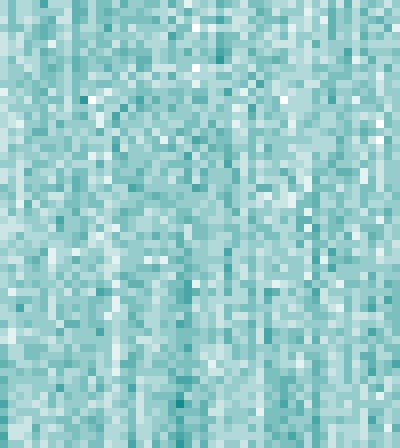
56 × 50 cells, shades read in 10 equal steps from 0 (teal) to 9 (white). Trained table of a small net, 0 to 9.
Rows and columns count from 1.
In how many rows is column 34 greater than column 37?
5
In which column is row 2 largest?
39
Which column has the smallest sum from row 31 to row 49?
24
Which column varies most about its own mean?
15
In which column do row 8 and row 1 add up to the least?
28
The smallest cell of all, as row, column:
51, 23
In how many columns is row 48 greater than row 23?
18
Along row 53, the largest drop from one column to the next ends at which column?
47
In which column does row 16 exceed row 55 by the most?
37
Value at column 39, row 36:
3
